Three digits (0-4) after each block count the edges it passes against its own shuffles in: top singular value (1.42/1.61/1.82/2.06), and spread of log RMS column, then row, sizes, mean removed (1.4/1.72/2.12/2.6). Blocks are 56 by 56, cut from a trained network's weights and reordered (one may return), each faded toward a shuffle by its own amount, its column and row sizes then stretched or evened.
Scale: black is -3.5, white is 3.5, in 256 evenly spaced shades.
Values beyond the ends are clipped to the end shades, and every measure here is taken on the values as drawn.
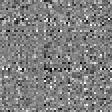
0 4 4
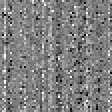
2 4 0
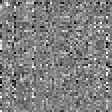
2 4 2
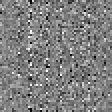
0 4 0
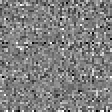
2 1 3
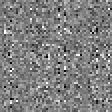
1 4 2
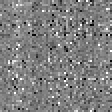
0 2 2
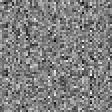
3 3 0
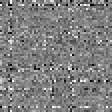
2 2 4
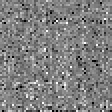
0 1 2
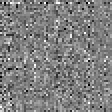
2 4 1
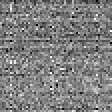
2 2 1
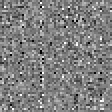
0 3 2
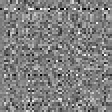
4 3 3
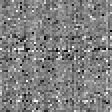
1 0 2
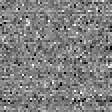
1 0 0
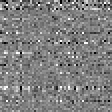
4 3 4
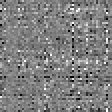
2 4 1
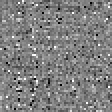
0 2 0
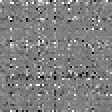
0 2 4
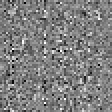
0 4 1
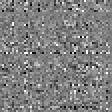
0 3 4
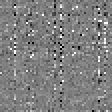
0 3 2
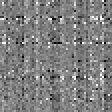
3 3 3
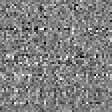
1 2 3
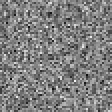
2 1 0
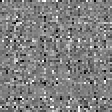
1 3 4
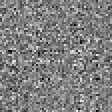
1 2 2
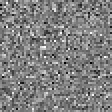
1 0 3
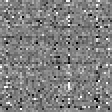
1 2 2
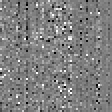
0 4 0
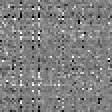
3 3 2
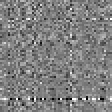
4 3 3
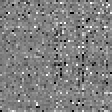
0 2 1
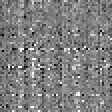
2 2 3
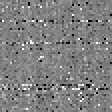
1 0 3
